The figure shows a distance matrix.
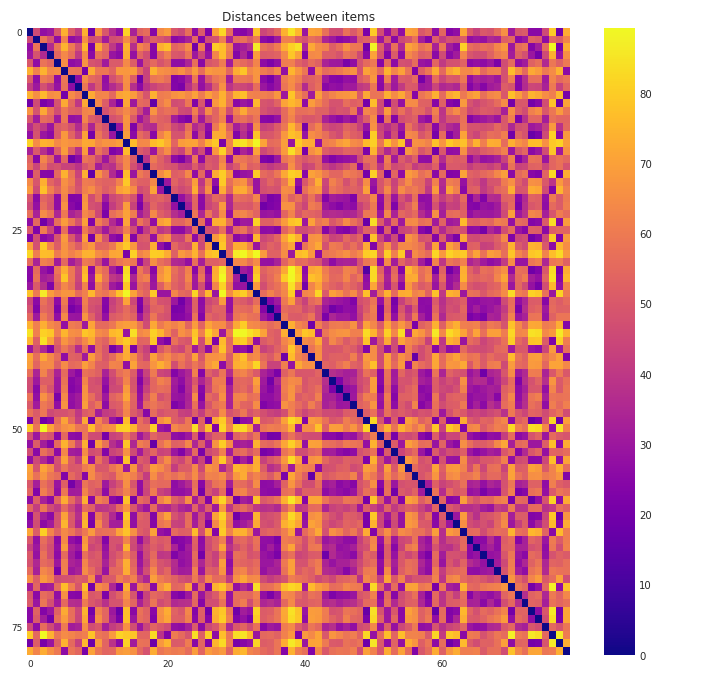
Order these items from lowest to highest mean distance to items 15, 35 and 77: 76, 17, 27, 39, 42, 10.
17, 10, 42, 27, 39, 76
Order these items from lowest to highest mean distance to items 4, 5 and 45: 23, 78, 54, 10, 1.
1, 23, 78, 10, 54
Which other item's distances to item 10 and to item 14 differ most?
28
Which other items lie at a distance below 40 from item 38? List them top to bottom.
14, 28, 42, 55
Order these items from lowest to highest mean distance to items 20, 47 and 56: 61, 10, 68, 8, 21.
21, 68, 8, 10, 61
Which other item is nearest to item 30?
49
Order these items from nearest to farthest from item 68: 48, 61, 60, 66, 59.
66, 60, 48, 61, 59
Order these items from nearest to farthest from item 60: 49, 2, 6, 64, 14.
64, 6, 49, 2, 14
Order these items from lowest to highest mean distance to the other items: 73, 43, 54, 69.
43, 54, 73, 69
